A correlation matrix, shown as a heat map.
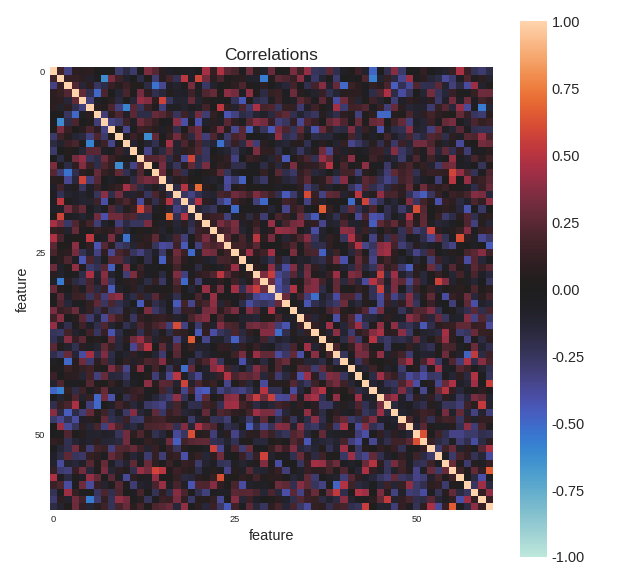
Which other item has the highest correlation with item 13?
38
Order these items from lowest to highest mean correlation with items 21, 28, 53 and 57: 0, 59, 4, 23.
4, 59, 0, 23
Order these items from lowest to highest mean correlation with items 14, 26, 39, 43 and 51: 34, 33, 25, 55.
34, 25, 33, 55
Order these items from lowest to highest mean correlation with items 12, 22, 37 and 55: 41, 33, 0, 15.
0, 33, 15, 41
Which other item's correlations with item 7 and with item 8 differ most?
1
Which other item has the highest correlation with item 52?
22
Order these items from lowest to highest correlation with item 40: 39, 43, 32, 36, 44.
39, 36, 44, 43, 32
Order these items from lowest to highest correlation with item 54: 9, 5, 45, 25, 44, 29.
9, 25, 45, 5, 29, 44
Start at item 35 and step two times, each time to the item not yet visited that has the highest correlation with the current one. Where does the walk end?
42
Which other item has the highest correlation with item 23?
56
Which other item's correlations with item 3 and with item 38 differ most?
46
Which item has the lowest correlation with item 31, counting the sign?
36
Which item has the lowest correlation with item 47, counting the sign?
2
